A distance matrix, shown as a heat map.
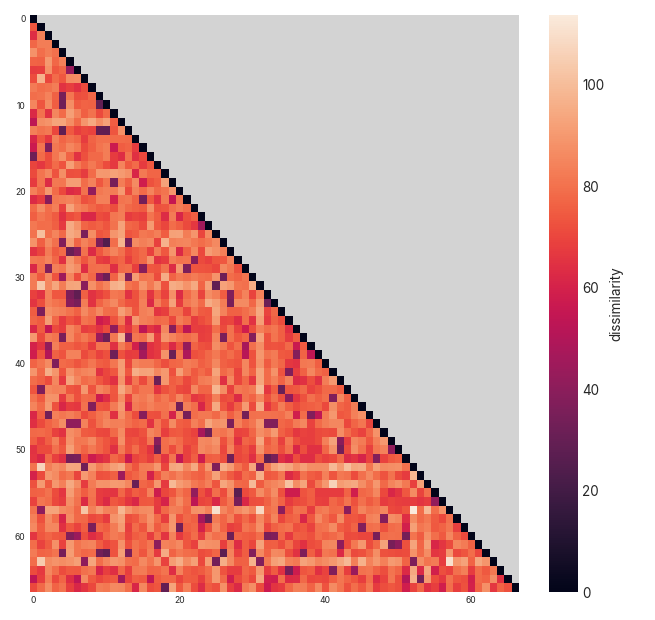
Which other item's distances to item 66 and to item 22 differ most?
18
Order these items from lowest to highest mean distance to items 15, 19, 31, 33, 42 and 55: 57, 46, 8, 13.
46, 13, 8, 57
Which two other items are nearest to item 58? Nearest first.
24, 48
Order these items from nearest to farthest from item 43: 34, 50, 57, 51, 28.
34, 57, 51, 50, 28
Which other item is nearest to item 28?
55
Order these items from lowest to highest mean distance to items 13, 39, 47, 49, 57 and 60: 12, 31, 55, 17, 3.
17, 55, 3, 12, 31
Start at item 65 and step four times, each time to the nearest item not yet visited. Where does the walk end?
16
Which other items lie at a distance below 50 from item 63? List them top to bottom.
7, 25, 31, 52
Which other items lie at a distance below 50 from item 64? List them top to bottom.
35, 41, 44
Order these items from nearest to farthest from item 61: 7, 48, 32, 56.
56, 32, 7, 48
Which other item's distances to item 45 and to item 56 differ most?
20
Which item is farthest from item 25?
57
